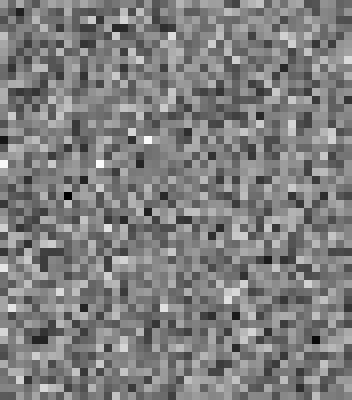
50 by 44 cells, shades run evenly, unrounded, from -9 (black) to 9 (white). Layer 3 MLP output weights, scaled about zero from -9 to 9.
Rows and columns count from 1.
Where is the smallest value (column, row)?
9, 25
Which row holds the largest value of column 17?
17
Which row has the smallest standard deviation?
22
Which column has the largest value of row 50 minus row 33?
34
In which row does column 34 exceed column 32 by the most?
11
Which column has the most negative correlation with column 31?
5
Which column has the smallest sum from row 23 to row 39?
44
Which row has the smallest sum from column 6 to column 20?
4
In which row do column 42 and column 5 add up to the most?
18
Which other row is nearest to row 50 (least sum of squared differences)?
10
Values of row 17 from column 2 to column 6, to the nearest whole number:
3 2 -2 -1 1
